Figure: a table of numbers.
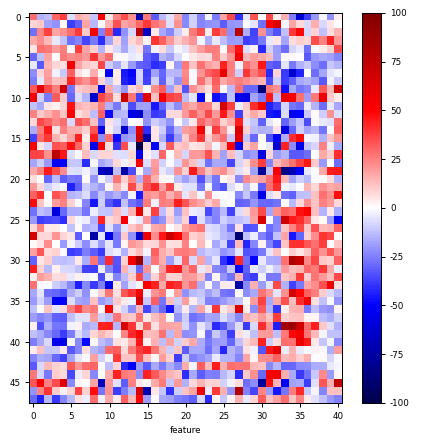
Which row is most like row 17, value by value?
22
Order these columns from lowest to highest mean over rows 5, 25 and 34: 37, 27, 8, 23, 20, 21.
21, 23, 20, 37, 8, 27
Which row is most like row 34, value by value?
39
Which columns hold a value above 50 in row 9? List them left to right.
1, 4, 40
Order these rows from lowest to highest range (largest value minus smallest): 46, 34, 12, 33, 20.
20, 34, 12, 33, 46
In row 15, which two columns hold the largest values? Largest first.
14, 27
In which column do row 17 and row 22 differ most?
3
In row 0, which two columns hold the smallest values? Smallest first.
14, 35
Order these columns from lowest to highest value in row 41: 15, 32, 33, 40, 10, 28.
33, 28, 40, 10, 15, 32
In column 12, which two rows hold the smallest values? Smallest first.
19, 14
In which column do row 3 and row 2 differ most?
27
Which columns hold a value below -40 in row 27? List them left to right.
8, 10, 14, 27, 34
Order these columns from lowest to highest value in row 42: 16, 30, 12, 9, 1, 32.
1, 9, 16, 12, 30, 32
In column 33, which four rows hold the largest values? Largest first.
38, 25, 10, 16
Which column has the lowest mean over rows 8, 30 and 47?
0
